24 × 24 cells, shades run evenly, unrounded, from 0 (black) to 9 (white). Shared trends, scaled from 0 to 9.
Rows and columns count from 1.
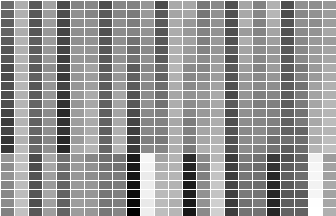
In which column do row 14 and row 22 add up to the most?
23
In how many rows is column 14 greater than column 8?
17
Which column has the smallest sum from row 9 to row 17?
5
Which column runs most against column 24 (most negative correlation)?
4
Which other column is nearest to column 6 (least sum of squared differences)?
7
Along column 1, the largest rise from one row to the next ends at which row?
18
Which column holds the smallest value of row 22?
10
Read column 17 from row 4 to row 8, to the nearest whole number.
3 3 3 3 3
